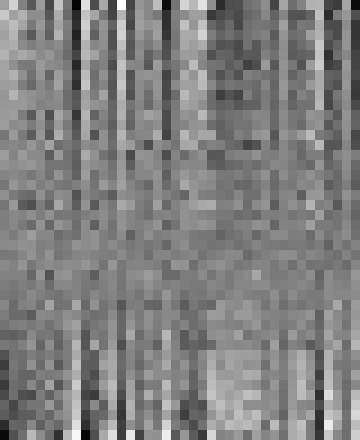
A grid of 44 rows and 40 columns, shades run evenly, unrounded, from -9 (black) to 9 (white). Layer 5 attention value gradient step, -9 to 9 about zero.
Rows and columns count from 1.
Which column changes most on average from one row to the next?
4
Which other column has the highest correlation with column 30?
35
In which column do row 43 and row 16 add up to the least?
36
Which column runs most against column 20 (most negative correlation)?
12
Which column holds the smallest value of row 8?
9
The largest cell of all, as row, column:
1, 14
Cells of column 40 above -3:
31
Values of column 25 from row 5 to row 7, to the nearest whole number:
-3 -2 -1
